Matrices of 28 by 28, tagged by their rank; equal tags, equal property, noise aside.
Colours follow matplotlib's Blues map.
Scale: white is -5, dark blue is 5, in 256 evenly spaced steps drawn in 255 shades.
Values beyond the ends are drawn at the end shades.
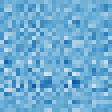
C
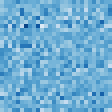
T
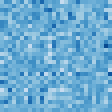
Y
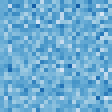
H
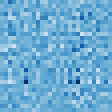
T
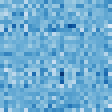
T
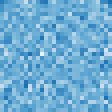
T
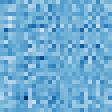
Y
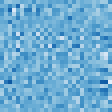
T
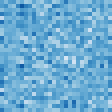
H
